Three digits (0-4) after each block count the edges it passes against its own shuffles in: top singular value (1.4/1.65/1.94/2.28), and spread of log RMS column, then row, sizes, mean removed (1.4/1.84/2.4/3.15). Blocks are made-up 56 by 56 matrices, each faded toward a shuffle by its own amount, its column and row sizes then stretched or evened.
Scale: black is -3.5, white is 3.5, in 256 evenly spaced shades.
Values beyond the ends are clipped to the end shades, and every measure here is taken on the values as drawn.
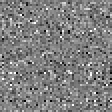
2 1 2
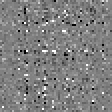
0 3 2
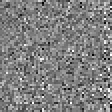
1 2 1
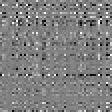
4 3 4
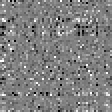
3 2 3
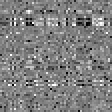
4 0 3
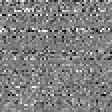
2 0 4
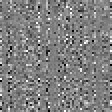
3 4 1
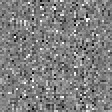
1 2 0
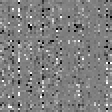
2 4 2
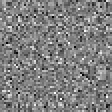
3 1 0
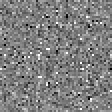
0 2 1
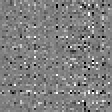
1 3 3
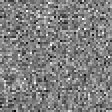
2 0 0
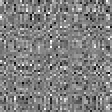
4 3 2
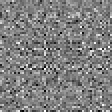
4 1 3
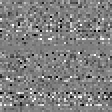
2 0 4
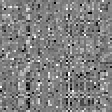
4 2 0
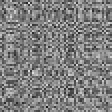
4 1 1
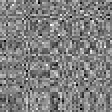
4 1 0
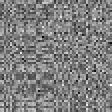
4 2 0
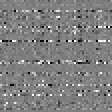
2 1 4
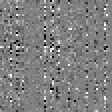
2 4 1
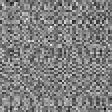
4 1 1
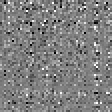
0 3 3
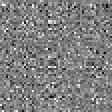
3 1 2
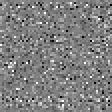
1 0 2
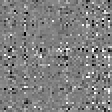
3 3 3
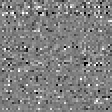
2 1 3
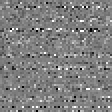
0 0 4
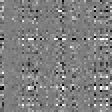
4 4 3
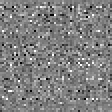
0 0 3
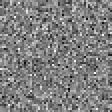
2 0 0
